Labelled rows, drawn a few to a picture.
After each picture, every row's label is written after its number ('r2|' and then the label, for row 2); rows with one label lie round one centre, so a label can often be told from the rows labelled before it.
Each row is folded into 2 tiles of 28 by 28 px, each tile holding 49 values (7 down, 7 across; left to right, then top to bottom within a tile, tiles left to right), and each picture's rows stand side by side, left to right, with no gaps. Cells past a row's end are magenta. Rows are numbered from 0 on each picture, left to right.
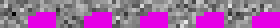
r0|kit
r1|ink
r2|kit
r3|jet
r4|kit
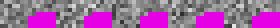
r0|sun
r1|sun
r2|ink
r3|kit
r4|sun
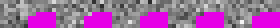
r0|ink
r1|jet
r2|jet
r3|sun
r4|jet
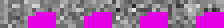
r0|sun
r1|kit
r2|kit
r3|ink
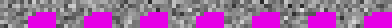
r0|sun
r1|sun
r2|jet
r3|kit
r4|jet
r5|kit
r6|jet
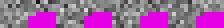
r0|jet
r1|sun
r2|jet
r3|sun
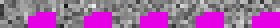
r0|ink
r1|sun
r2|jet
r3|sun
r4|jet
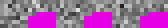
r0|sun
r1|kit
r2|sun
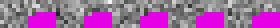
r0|sun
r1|ink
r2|sun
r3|kit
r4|kit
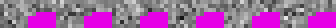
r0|ink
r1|kit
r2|ink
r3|sun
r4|jet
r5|kit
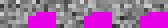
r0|jet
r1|sun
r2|sun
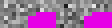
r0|kit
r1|sun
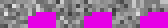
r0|sun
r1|kit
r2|ink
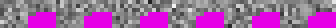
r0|ink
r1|kit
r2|jet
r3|kit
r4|sun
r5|ink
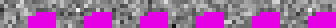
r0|ink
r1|kit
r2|ink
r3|sun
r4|ink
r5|sun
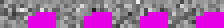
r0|kit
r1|ink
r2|sun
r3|sun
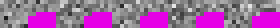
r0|jet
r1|kit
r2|sun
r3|kit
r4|ink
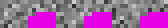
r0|sun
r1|jet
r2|ink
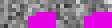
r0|sun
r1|ink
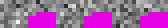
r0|jet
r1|sun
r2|sun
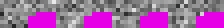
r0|ink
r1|jet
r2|kit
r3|jet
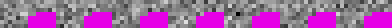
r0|ink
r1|sun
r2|ink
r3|jet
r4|kit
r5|sun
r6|jet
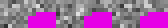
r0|sun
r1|ink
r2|sun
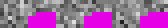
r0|ink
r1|jet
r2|ink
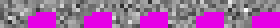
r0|ink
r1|kit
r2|jet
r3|sun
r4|kit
